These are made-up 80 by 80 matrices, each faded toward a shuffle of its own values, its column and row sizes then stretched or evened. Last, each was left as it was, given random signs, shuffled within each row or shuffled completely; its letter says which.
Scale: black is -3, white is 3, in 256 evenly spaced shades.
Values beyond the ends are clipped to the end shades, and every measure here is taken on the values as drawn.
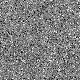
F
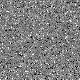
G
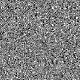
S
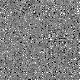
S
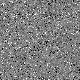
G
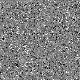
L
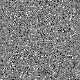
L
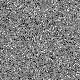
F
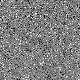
G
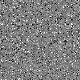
S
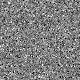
G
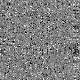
S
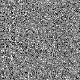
S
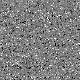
G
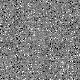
S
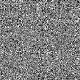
S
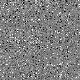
S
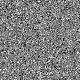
G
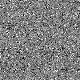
G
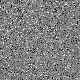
F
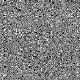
S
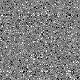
S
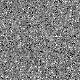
L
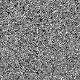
L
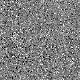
L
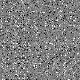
L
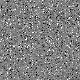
L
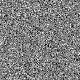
G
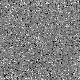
G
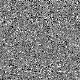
L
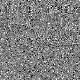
S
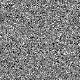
L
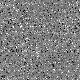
G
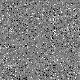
L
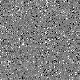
S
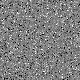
F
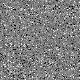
L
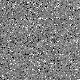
L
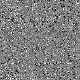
S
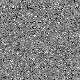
G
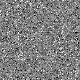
L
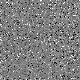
L
